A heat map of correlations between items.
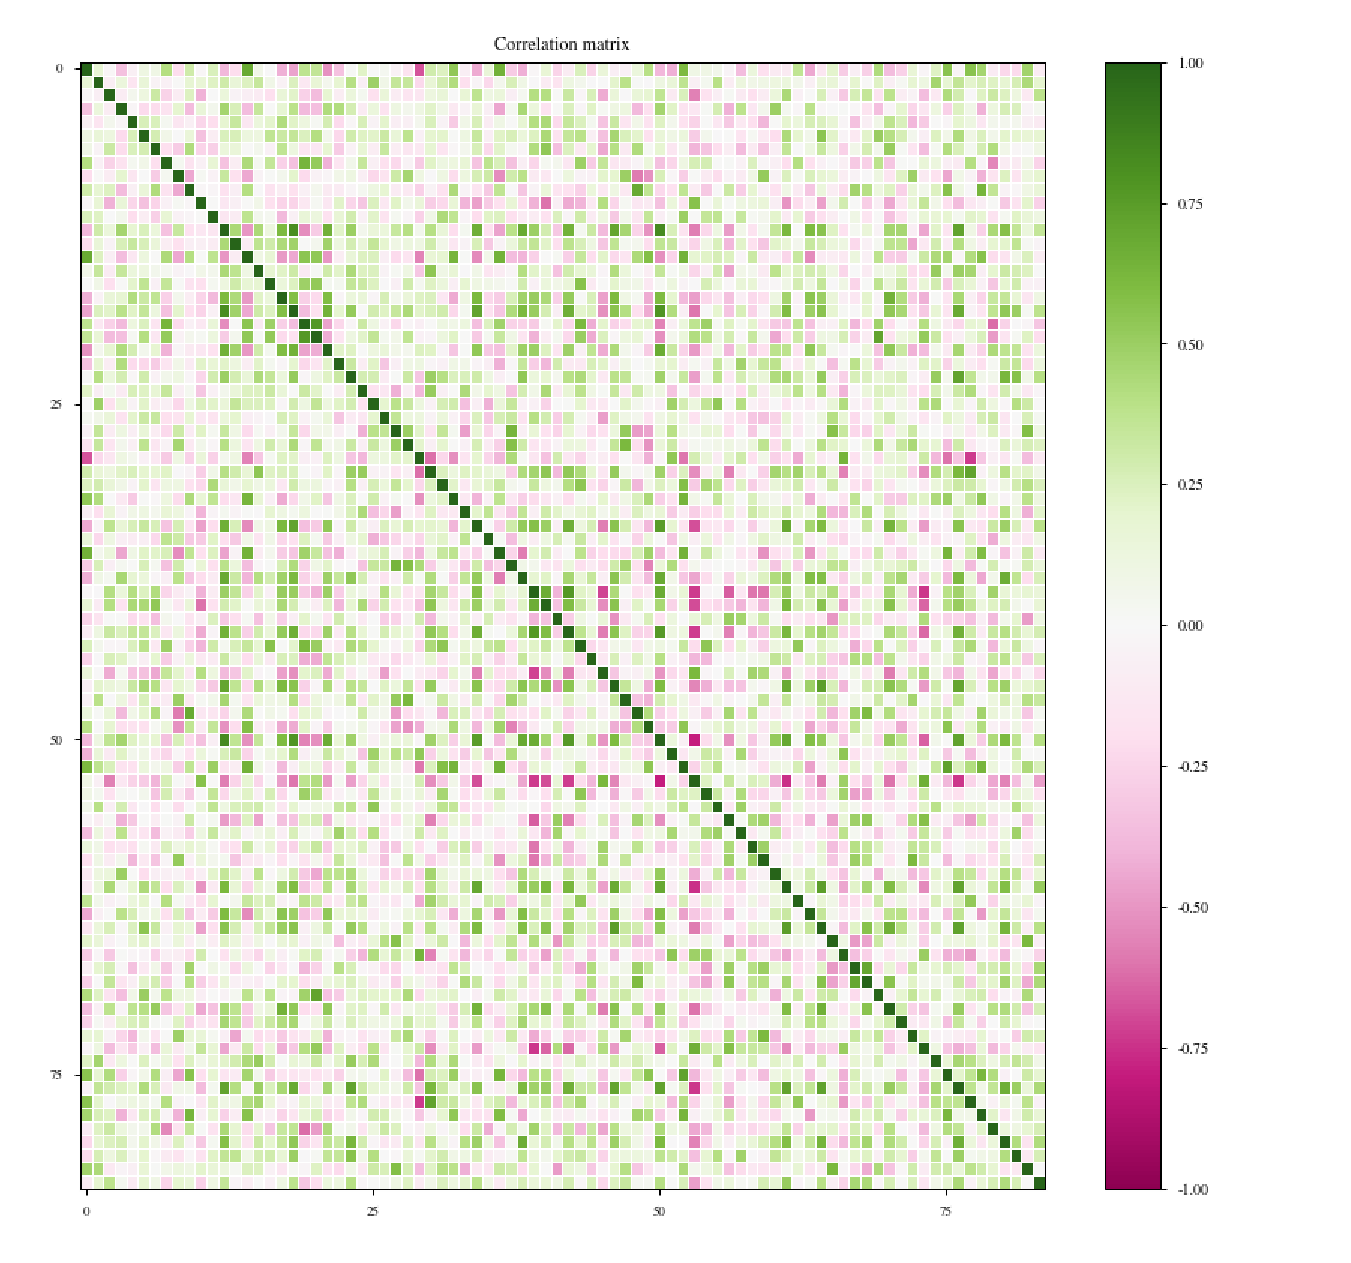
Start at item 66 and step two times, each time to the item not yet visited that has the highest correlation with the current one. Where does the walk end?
51
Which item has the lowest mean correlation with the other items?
53
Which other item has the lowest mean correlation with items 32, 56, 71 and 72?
39
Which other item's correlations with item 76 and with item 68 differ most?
56
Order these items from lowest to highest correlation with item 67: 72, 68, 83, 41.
41, 72, 83, 68
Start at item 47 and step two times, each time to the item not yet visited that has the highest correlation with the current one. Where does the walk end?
37
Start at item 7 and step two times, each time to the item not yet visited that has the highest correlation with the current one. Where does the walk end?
20
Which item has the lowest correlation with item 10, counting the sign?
40
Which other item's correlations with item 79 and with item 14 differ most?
19
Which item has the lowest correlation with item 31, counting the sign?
48
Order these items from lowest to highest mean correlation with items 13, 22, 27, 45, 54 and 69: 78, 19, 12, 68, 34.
68, 34, 78, 12, 19
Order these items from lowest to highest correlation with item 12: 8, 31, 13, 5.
31, 5, 8, 13
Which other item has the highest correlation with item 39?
42
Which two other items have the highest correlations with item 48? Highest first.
9, 68
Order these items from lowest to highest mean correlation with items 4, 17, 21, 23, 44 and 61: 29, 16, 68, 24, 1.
29, 1, 16, 24, 68
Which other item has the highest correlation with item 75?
52
